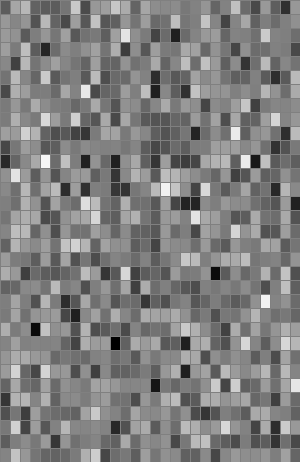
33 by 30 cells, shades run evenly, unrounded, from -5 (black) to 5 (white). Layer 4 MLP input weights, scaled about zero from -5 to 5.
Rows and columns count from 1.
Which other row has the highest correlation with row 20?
33
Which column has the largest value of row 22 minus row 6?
27
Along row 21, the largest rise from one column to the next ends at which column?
15
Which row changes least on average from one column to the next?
11
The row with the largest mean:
16
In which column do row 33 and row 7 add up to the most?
9
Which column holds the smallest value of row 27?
19
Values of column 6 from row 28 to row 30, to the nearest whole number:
-1 -1 -1
